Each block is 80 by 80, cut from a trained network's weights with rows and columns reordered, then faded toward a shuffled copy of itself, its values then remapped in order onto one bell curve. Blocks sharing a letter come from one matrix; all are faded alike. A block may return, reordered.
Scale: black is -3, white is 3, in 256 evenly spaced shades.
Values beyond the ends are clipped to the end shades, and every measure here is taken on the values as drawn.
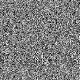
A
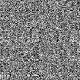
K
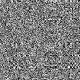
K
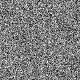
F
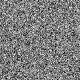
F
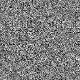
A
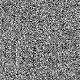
A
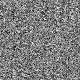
F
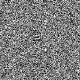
A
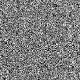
A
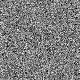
F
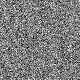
F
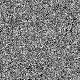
F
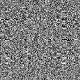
K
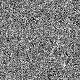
F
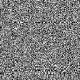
K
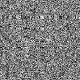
K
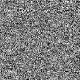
A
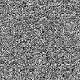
K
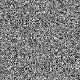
K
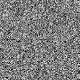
A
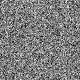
F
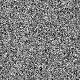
F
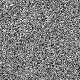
F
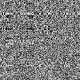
K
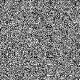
K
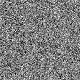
F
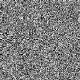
K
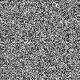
K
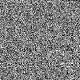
A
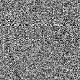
A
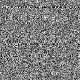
K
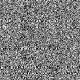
K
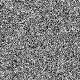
F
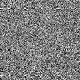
A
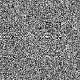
A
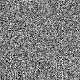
A
